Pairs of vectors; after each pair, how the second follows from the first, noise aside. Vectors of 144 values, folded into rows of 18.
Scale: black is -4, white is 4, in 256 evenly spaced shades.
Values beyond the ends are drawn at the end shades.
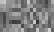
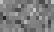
partly zeroed.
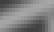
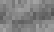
wrapped around, shrunk.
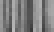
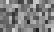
shuffled.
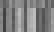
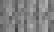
wrapped around, shrunk.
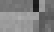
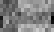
wrapped around.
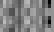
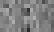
wrapped around, shrunk.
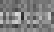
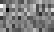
wrapped around.
